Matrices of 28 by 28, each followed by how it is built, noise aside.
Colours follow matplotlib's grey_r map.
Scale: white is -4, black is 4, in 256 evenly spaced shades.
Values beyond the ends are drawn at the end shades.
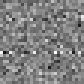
uneven rows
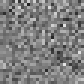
upper triangular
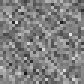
Toeplitz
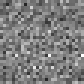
repeating columns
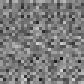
repeating columns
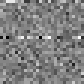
uneven rows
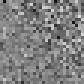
upper triangular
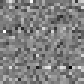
uneven rows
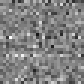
uneven rows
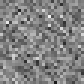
Toeplitz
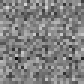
repeating columns
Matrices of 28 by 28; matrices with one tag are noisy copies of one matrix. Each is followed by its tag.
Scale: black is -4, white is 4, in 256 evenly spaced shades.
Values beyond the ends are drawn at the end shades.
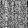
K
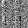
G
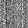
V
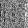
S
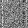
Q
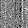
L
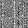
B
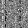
G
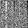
K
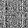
V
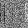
S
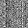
V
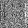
S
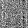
Q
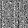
B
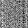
Q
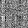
G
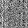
Q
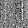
L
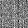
B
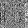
S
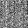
K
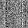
V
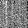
K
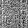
Q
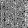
S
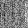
S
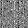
B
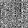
L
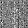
B
